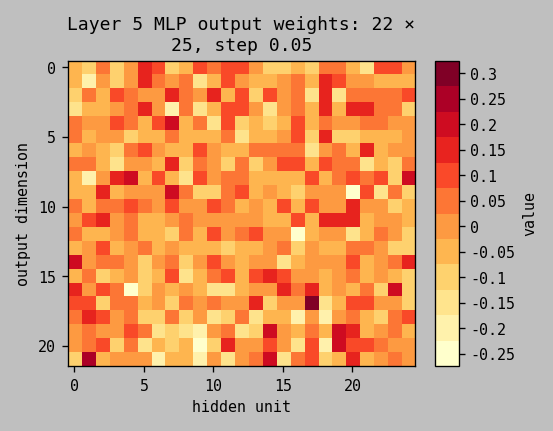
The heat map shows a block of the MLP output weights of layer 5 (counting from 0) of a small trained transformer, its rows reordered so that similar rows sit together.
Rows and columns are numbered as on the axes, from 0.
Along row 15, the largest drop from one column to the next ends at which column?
8
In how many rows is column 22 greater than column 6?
9
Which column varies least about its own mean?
22
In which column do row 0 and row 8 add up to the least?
1
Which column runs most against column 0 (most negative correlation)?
5
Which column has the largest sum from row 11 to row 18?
0
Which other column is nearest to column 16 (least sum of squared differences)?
18
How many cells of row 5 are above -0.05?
9
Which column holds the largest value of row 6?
21
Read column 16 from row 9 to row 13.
-0.1 -0.05 0.1 -0.25 -0.1
